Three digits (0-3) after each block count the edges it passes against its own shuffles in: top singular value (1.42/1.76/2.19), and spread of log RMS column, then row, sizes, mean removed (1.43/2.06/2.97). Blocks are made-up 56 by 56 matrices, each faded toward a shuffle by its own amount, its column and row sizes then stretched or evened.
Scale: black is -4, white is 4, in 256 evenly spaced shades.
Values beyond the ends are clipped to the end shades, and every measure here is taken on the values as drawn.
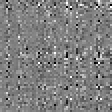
2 3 2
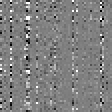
3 3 1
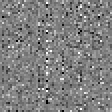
1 2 0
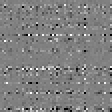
2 2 3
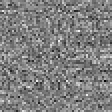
2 0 1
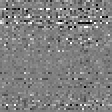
2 1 3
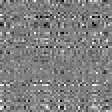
3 1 3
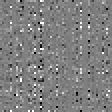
0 3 1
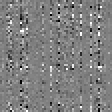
1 3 1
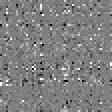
1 2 2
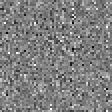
0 1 1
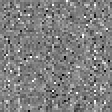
2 1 0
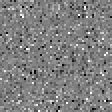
0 0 1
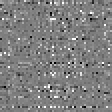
2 1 2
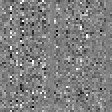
0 3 0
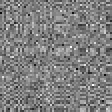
3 0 1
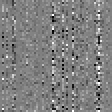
1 3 0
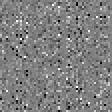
2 2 0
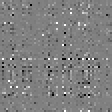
2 2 2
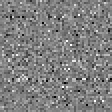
1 0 1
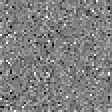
1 1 0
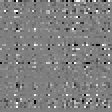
2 2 3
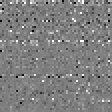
2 1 2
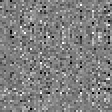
2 2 1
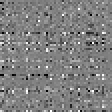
2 2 3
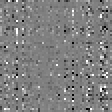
1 3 2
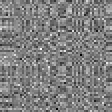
3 0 0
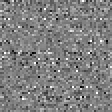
1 0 2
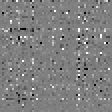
1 2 2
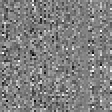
0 3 0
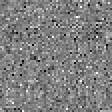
1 0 0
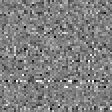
2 0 2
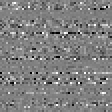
2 0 3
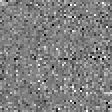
1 1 1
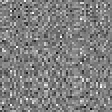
3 1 0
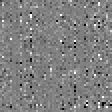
0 2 1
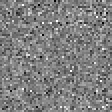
1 0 1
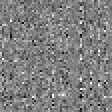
1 2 1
